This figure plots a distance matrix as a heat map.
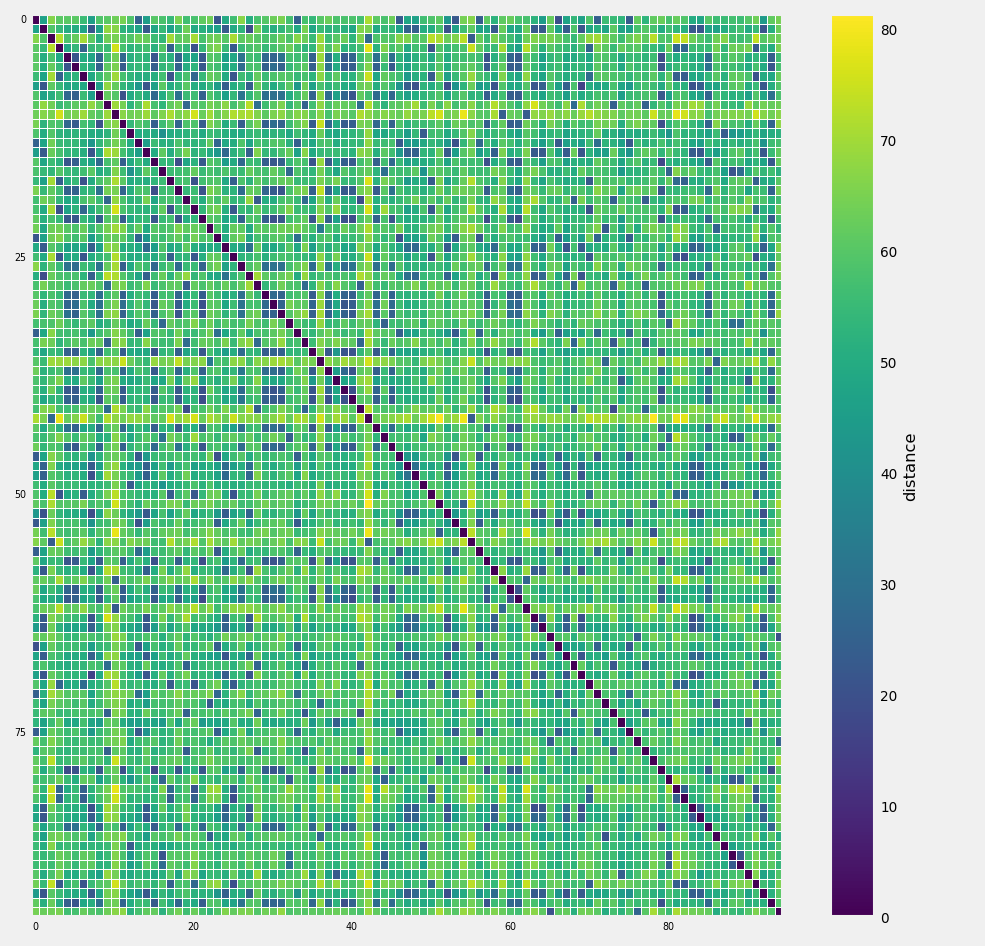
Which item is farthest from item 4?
36
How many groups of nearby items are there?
13
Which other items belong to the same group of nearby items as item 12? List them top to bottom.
49, 87
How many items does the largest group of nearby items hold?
23
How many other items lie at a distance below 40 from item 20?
9
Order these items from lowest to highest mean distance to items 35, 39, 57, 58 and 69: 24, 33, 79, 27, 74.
79, 24, 27, 74, 33
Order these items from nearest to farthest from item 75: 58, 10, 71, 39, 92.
71, 92, 58, 39, 10
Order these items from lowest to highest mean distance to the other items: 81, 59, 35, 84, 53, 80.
35, 84, 53, 80, 81, 59
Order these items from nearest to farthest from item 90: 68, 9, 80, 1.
1, 80, 68, 9
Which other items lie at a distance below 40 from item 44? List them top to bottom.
16, 32, 80, 88, 89
